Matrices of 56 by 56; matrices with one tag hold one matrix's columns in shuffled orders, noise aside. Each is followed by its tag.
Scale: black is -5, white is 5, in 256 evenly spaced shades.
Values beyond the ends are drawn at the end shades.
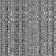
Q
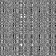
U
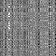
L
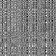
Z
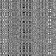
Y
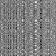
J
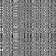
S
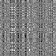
S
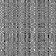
S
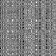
J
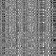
Z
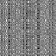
J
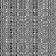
Y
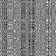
J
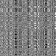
L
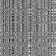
Z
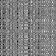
J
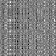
J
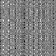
J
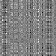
Y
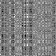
U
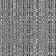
Y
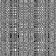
S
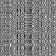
U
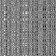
Q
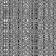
J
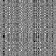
S
